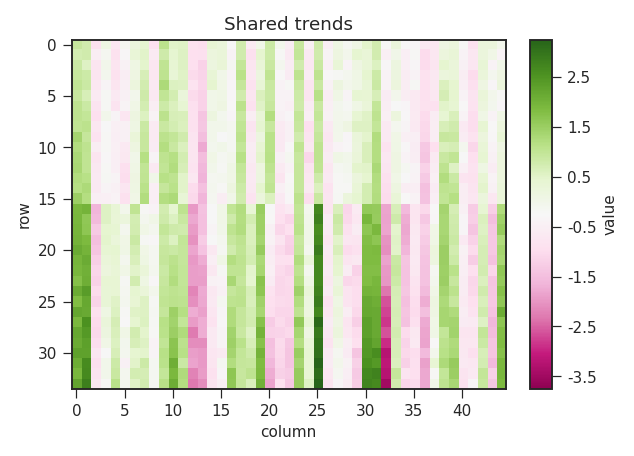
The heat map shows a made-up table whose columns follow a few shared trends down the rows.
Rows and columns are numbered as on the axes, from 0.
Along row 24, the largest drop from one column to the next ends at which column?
32
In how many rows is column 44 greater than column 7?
18
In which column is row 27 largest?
25
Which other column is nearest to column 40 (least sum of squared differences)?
26
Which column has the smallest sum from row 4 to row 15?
13
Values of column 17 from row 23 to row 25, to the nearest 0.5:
1 1 1
